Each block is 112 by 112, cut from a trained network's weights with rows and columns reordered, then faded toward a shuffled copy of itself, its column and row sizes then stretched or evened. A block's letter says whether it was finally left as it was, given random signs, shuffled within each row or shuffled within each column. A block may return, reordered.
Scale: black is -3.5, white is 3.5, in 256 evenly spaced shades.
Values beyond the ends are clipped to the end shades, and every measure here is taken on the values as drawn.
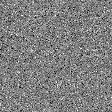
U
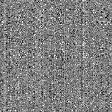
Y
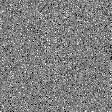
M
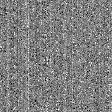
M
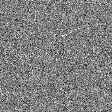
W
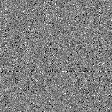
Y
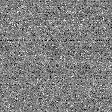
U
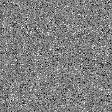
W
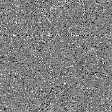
W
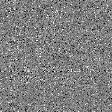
W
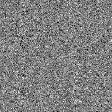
Y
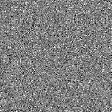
Y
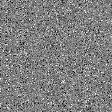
W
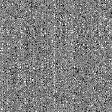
Y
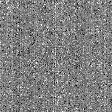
Y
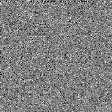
Y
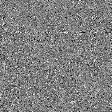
W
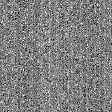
M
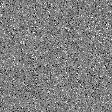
M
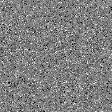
W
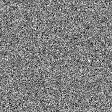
U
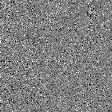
W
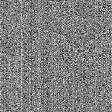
Y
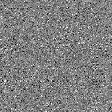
Y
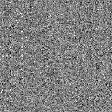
Y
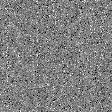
M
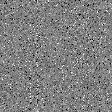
M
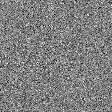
U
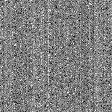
M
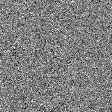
M
